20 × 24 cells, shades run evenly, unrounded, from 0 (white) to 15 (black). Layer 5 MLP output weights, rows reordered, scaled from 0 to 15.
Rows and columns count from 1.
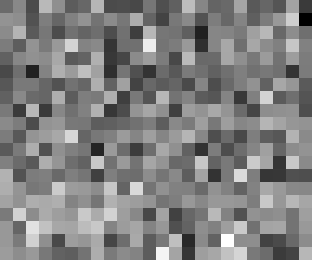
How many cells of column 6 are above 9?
4
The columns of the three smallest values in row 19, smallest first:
18, 3, 14
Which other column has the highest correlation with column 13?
24
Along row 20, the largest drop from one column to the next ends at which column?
13
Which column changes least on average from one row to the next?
1
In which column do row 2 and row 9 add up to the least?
23
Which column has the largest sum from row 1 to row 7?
9
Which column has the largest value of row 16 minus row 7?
8
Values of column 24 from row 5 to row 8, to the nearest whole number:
8 8 10 10
